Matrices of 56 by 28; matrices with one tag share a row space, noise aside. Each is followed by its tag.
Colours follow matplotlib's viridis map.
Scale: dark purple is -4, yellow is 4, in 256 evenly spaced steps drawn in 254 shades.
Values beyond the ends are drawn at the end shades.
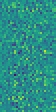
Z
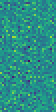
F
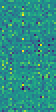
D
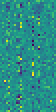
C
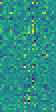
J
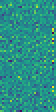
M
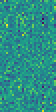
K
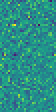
F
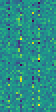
C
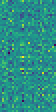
D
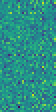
K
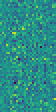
Z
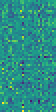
D
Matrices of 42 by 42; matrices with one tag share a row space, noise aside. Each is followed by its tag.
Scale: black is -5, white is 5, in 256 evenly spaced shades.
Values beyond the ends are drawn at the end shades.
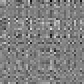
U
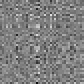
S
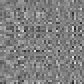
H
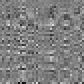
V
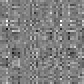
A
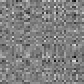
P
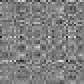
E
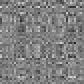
E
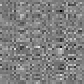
E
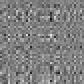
U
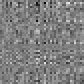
S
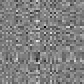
S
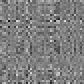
U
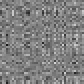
P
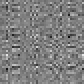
A
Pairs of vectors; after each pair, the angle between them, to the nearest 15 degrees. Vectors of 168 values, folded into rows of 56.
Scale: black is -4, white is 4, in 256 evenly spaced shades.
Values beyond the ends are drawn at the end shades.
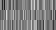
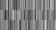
75 degrees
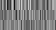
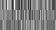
165 degrees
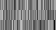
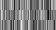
45 degrees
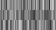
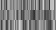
15 degrees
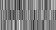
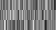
135 degrees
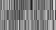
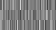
75 degrees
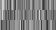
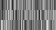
150 degrees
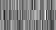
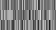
105 degrees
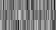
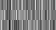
60 degrees
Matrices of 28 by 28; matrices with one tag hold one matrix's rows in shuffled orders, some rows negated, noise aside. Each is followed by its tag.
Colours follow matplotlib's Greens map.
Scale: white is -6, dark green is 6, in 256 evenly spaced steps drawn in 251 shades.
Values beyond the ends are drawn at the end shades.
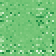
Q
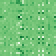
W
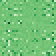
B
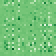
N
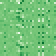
W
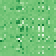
W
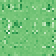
B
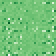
B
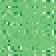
B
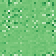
B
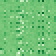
W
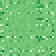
Q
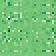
B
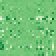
Q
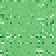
Q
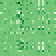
W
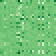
W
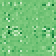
B
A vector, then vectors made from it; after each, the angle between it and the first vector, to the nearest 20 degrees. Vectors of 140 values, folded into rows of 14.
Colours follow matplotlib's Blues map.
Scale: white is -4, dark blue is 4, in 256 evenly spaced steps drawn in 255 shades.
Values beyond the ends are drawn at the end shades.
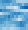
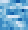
120 degrees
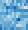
140 degrees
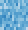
80 degrees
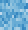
60 degrees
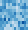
60 degrees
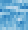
20 degrees
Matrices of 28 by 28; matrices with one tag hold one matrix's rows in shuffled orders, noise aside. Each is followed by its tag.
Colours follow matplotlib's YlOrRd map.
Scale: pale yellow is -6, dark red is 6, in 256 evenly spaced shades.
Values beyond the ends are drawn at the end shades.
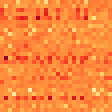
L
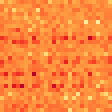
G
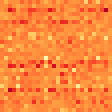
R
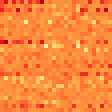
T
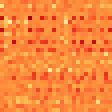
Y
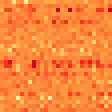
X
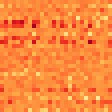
G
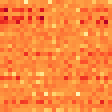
T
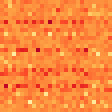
L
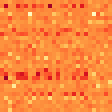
L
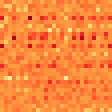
Y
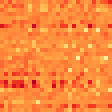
G
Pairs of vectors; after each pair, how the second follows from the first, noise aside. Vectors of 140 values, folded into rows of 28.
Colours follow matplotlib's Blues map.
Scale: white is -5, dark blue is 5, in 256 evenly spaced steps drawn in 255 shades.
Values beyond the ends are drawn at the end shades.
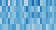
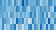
reversed, negated.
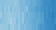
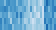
wrapped around, negated.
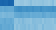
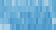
wrapped around, negated, shrunk.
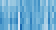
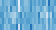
wrapped around, partly zeroed.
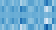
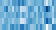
negated.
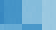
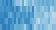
reversed, negated.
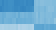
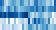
wrapped around, negated, scaled up.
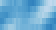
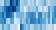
wrapped around, negated, scaled up.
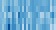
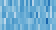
reversed, partly zeroed.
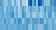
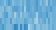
reversed, shrunk.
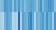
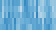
reversed, shrunk.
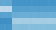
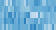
wrapped around, partly zeroed.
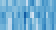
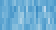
wrapped around, shrunk.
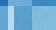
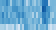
reversed, negated.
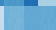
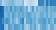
negated.
